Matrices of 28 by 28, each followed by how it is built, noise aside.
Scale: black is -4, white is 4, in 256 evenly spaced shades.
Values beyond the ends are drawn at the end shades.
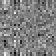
low rank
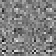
low rank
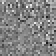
upper triangular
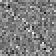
banded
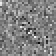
banded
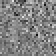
upper triangular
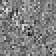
banded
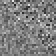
upper triangular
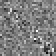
banded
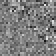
upper triangular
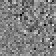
upper triangular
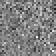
upper triangular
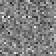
uneven rows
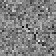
banded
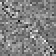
banded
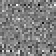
uneven rows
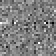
uneven rows
